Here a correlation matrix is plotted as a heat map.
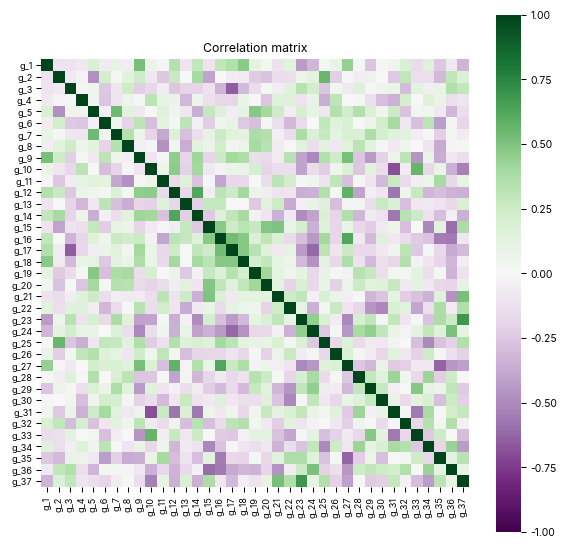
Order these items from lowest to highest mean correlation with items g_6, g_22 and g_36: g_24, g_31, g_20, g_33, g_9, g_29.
g_33, g_20, g_29, g_24, g_9, g_31
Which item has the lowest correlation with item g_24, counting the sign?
g_17
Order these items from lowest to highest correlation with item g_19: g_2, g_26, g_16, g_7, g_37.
g_2, g_37, g_26, g_16, g_7
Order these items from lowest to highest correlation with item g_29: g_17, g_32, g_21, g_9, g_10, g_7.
g_9, g_21, g_17, g_32, g_10, g_7
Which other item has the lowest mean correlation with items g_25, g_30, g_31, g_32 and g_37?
g_10
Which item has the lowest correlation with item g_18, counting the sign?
g_24
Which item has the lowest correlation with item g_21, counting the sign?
g_36
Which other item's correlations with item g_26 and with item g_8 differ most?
g_11
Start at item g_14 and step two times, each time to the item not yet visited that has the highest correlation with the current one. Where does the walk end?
g_27
